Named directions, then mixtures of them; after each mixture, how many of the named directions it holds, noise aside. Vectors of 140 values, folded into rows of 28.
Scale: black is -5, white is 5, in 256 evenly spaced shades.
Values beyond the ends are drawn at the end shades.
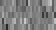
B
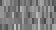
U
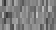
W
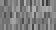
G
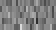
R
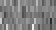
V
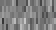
two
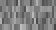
three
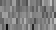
two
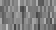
two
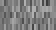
one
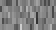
one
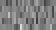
one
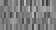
one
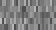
four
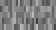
two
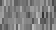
three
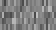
three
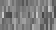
four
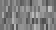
four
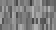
four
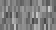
four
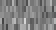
two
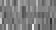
one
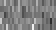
one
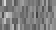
one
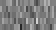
one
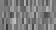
two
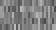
one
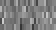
three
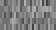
one
